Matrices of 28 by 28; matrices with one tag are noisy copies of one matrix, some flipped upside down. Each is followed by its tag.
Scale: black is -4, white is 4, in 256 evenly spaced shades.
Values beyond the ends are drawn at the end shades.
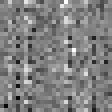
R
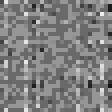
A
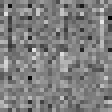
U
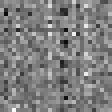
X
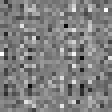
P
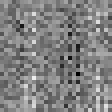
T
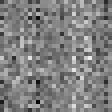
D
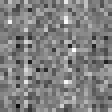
R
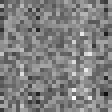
D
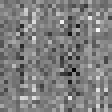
T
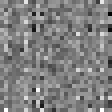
A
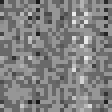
D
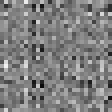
A
